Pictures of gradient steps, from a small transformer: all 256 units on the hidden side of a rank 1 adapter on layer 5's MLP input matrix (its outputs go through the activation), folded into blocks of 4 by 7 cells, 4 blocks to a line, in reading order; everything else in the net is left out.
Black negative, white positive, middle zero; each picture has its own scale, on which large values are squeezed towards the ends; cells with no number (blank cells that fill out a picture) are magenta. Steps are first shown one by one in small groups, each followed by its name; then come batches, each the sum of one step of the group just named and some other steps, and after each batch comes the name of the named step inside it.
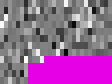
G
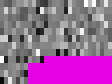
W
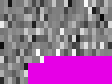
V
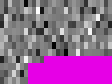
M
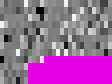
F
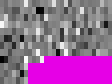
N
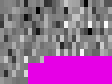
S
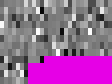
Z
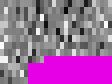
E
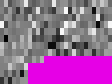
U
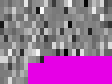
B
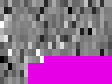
G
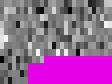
E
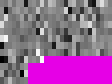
G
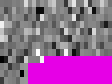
N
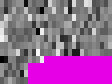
F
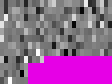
G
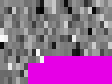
E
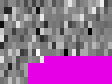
B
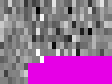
E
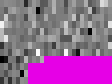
N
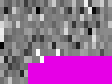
V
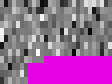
Z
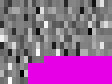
S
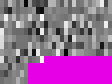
E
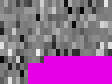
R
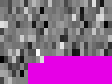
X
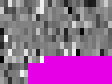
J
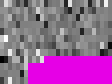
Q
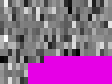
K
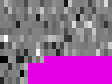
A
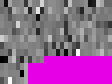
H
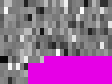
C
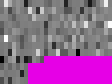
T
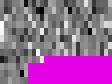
K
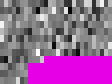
K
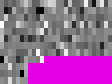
H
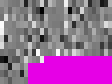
C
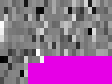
A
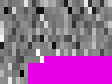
X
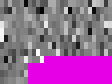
C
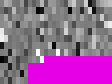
T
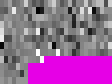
C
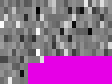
R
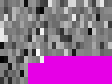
A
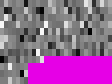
K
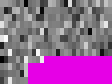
Q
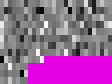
K
